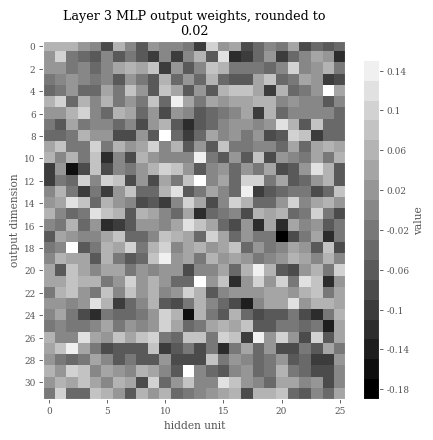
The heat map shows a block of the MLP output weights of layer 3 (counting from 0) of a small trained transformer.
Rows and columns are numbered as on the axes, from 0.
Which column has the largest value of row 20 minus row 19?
18
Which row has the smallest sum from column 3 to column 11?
1
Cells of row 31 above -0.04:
18
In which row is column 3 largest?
26
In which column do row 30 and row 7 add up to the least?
8
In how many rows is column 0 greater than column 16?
16
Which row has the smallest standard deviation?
22
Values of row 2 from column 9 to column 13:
0.08 -0.1 0.02 -0.06 0
